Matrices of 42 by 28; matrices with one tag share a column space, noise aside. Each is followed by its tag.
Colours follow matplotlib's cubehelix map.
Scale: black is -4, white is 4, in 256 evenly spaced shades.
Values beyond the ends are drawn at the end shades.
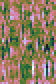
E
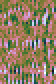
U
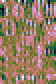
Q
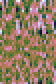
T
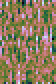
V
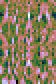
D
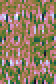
D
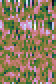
T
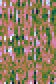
V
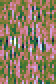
E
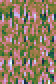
D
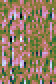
D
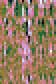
Q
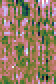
Q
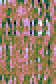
Q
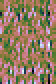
U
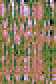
Q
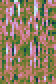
Q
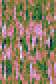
E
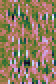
D
